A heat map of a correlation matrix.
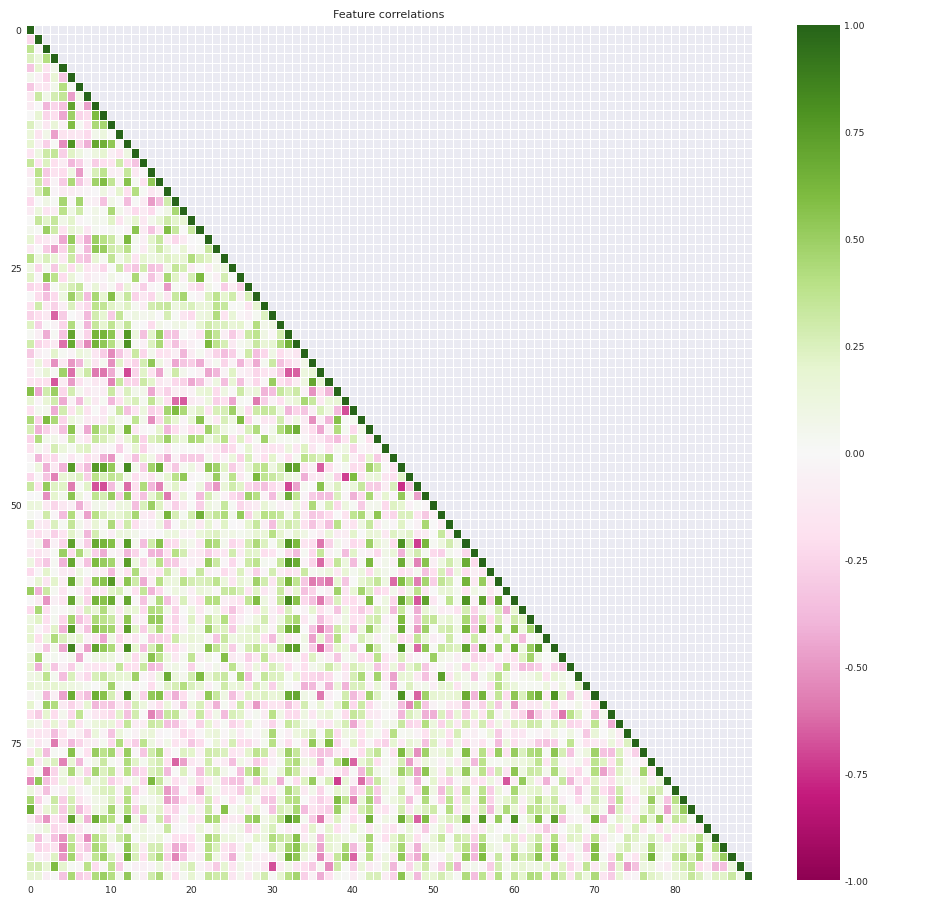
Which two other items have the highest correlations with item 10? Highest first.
58, 60
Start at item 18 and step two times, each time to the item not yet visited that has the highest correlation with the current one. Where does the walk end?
47
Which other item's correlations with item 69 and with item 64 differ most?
45
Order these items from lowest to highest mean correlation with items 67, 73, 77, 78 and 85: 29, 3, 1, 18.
18, 1, 3, 29
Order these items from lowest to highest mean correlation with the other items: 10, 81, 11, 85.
11, 81, 85, 10
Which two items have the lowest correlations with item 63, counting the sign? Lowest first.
36, 48
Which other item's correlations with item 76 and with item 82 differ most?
0
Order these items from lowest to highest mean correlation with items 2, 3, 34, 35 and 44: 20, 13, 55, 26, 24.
24, 55, 20, 26, 13
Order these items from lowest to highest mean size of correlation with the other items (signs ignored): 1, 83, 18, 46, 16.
1, 18, 16, 83, 46
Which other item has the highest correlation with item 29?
43
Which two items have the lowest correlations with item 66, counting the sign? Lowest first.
72, 6
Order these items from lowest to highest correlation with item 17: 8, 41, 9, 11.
8, 9, 11, 41
